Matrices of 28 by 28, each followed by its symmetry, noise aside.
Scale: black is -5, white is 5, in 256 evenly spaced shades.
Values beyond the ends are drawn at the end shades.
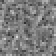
same after a half turn.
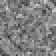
symmetric across the other diagonal.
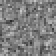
antisymmetric.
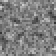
same after a half turn.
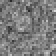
symmetric.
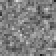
symmetric across the other diagonal.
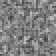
same after a half turn.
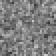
antisymmetric.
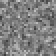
antisymmetric.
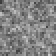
same after a half turn.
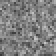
antisymmetric.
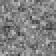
same after a half turn.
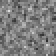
same after a half turn.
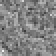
symmetric across the other diagonal.
